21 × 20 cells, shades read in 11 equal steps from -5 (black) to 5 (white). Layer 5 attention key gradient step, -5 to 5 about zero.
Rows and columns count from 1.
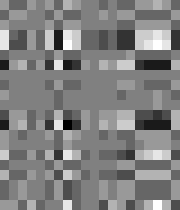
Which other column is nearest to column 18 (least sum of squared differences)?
8
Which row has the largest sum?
21
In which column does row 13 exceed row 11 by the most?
7
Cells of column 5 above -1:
17
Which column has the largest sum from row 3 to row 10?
18
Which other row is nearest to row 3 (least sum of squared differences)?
14
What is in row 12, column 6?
-1
